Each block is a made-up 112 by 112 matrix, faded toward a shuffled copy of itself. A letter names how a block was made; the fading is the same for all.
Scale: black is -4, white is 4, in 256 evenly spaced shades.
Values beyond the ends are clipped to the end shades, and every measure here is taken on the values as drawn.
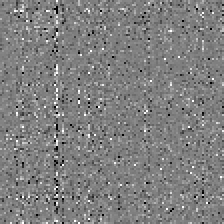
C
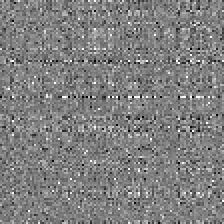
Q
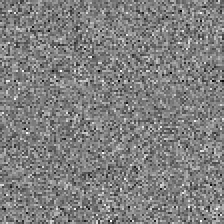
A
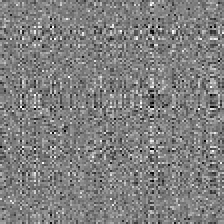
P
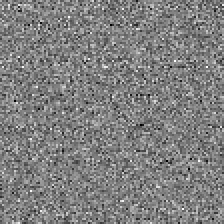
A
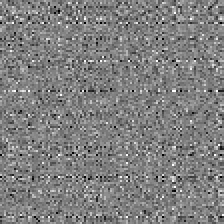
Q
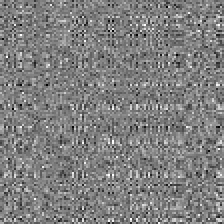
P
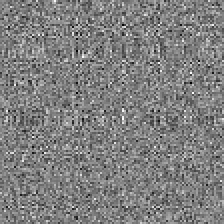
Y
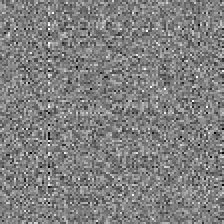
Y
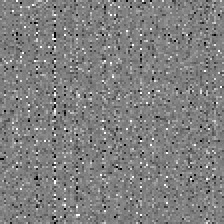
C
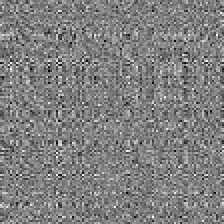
P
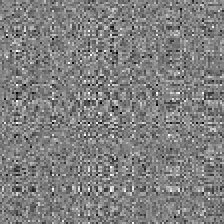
P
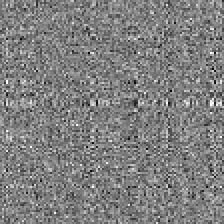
Y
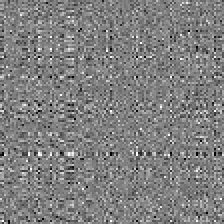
P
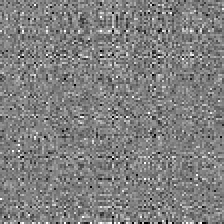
Q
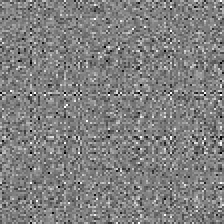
Q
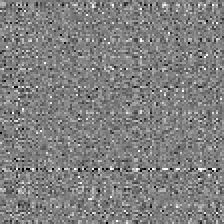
Q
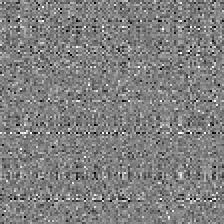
Q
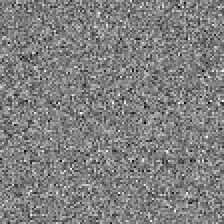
A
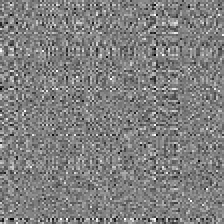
P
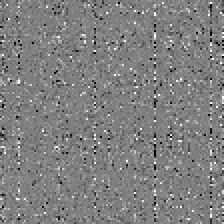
C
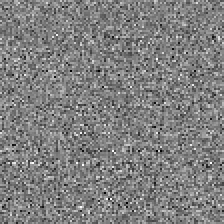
A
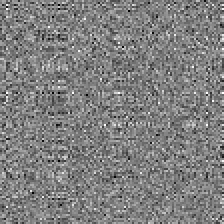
Y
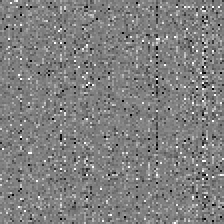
C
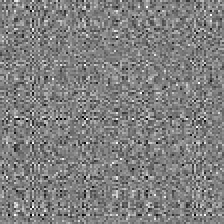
P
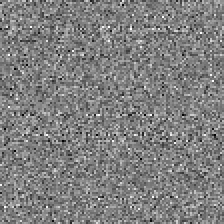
A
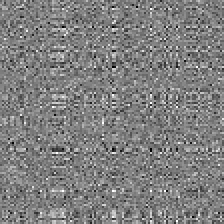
P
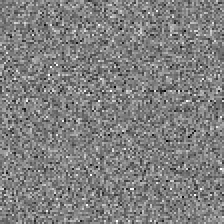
A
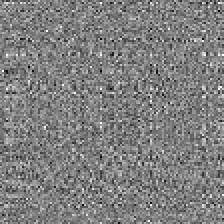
Y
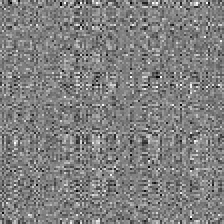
P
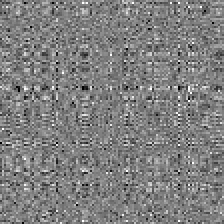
P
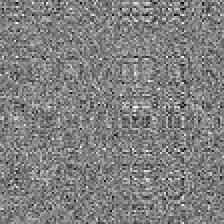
Y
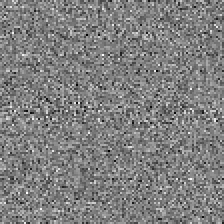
A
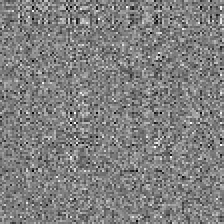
Y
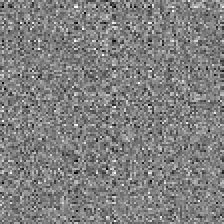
Y
